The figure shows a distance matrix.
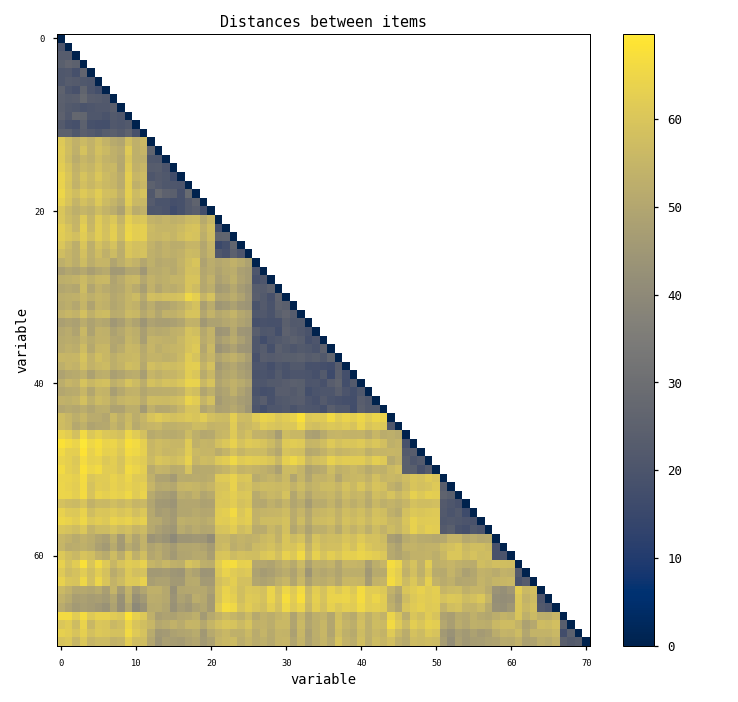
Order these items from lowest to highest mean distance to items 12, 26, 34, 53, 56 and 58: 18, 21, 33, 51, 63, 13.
33, 51, 13, 18, 63, 21
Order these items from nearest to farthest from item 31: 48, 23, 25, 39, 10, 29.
39, 29, 25, 23, 10, 48
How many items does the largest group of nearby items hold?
18
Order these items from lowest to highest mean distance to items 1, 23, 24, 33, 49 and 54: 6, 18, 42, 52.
42, 6, 52, 18
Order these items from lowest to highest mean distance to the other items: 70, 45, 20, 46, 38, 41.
41, 38, 20, 70, 46, 45
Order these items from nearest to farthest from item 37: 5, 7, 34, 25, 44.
34, 25, 7, 5, 44
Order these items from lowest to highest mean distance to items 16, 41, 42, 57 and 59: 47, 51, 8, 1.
51, 8, 1, 47
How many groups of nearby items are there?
11
